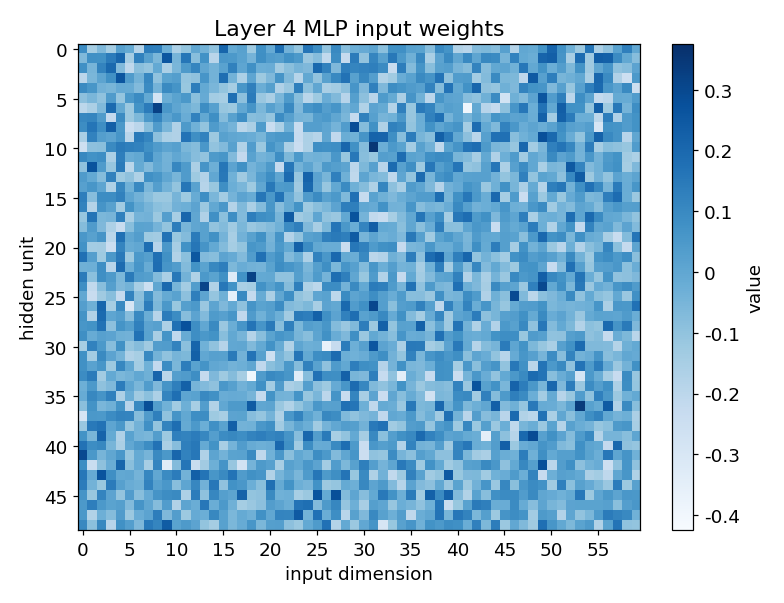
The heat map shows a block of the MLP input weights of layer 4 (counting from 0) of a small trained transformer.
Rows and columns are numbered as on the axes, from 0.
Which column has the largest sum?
49
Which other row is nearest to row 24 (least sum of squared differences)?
16
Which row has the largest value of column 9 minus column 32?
48
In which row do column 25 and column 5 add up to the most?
45
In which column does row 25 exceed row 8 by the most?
5
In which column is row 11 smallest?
17
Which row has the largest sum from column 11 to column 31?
39
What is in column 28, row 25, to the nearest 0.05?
0.1
